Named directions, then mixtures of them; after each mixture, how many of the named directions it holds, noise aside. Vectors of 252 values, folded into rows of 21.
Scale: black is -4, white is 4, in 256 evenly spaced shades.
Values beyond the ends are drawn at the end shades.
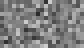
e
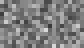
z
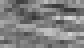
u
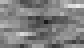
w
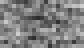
four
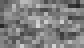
four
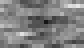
one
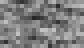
four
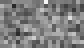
four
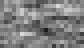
three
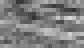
one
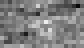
three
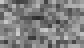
four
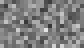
one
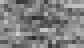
four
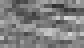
one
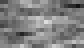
one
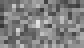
three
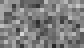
three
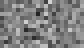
one
